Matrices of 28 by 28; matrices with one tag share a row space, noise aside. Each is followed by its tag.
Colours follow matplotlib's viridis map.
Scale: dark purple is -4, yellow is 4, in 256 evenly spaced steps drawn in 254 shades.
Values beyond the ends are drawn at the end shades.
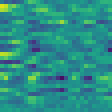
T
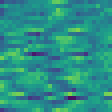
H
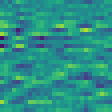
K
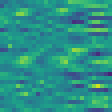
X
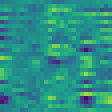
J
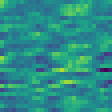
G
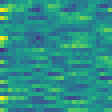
G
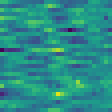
H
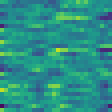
G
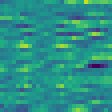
X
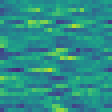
H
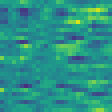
X
